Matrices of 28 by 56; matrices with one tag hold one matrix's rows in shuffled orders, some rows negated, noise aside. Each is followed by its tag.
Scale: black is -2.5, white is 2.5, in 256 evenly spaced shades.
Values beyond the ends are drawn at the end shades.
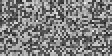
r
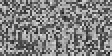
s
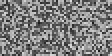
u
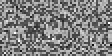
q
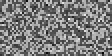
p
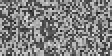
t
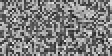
p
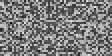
p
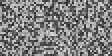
t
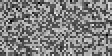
r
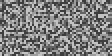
q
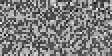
s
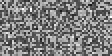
s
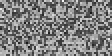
p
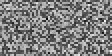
s
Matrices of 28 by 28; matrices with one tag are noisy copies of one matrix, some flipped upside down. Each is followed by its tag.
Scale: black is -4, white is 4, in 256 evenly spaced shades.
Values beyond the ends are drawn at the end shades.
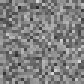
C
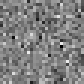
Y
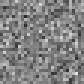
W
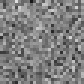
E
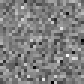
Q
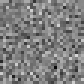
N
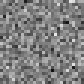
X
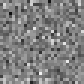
Y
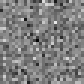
Y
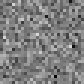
W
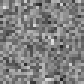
Y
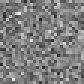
X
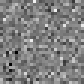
X
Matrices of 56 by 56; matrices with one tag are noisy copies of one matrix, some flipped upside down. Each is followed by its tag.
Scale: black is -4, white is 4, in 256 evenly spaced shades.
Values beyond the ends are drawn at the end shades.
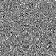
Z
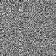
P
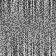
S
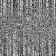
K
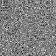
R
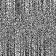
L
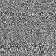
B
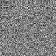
R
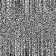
L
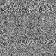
B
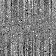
S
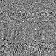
B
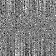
L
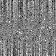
K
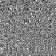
Z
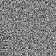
R
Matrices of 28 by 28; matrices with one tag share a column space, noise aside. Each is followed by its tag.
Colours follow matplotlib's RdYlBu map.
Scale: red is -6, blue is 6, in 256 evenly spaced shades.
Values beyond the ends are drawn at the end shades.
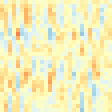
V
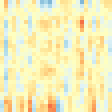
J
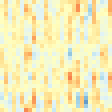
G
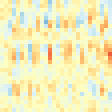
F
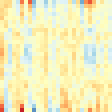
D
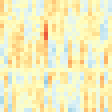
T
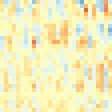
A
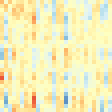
G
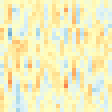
V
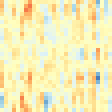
G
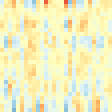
J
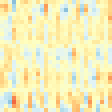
G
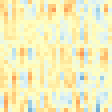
G
